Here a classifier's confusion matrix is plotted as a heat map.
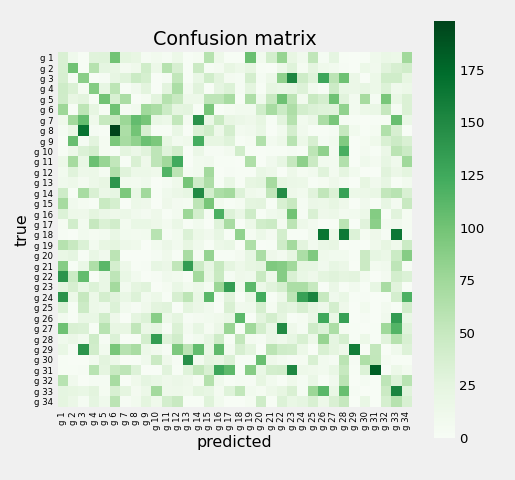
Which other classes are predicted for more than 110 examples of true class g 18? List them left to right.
g 26, g 28, g 33
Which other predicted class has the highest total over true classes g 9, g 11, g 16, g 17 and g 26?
g 28
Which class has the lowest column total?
g 29
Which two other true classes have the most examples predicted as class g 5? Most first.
g 21, g 11
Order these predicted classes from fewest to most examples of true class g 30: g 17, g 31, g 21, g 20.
g 21, g 17, g 31, g 20
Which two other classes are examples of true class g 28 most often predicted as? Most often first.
g 10, g 26
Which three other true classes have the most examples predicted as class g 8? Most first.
g 7, g 9, g 29
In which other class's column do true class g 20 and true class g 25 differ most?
g 15
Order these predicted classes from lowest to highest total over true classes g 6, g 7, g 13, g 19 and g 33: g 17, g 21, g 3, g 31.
g 31, g 17, g 21, g 3
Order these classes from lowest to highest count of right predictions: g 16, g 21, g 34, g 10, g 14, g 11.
g 34, g 10, g 11, g 21, g 16, g 14
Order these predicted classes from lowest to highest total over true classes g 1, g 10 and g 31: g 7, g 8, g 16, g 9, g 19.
g 9, g 8, g 7, g 16, g 19
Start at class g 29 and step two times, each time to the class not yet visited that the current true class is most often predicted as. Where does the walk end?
g 23
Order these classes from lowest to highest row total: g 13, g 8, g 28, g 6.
g 13, g 28, g 8, g 6
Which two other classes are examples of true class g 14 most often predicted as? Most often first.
g 22, g 28
